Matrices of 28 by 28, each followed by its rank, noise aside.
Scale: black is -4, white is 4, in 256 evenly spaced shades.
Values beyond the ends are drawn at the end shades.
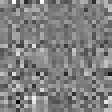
four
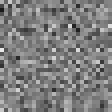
six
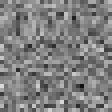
six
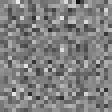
six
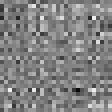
four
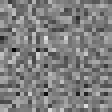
six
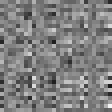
three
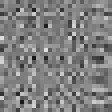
four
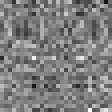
four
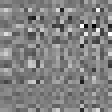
three
